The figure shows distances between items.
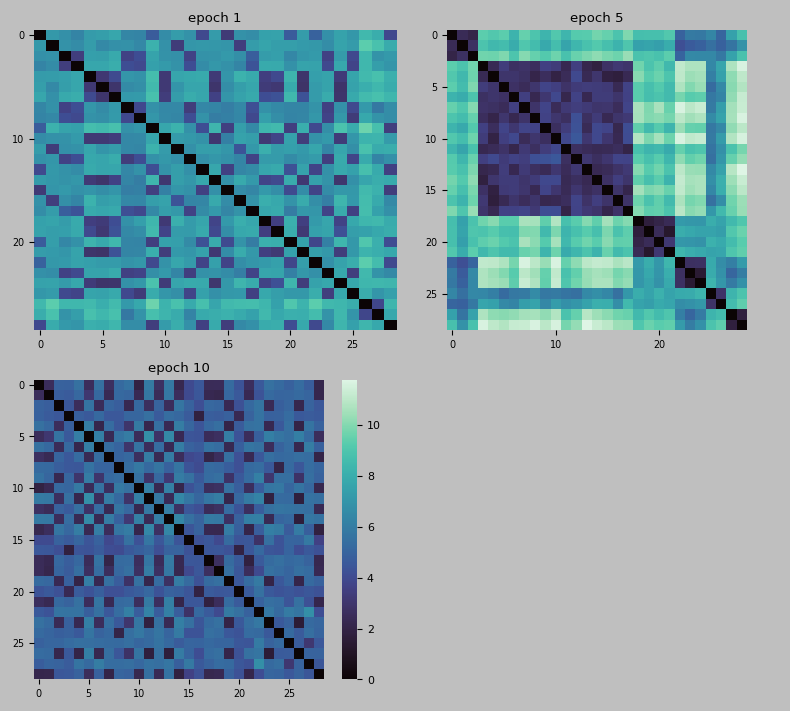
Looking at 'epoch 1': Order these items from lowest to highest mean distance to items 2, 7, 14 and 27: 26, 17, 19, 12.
12, 17, 19, 26
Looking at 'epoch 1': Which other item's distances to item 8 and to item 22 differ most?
25
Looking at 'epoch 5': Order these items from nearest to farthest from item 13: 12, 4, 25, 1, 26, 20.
4, 12, 25, 26, 1, 20
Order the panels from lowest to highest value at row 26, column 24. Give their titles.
epoch 10, epoch 5, epoch 1
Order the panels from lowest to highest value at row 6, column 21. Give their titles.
epoch 1, epoch 10, epoch 5
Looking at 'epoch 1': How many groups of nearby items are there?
5
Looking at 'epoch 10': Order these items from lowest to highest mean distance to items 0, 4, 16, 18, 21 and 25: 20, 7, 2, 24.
7, 20, 2, 24
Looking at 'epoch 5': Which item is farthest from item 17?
22
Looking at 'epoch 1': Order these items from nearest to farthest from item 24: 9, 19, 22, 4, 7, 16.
4, 19, 7, 22, 16, 9
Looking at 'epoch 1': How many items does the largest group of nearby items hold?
9
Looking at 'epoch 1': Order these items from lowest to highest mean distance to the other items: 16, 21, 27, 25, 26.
21, 25, 16, 27, 26
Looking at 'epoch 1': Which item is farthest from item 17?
26
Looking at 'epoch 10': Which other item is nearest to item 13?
26
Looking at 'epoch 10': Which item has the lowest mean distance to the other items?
28
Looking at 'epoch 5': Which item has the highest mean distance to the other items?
28
